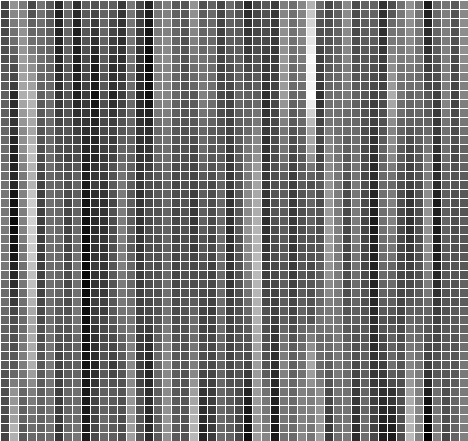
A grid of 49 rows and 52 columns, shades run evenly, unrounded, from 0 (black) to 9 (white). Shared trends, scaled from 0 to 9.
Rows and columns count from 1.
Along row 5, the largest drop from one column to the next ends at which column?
36
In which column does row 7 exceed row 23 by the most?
35
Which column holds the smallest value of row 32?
10
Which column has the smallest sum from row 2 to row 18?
17
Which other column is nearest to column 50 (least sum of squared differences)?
18
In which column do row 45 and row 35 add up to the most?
29
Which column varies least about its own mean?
21
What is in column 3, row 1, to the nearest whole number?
4
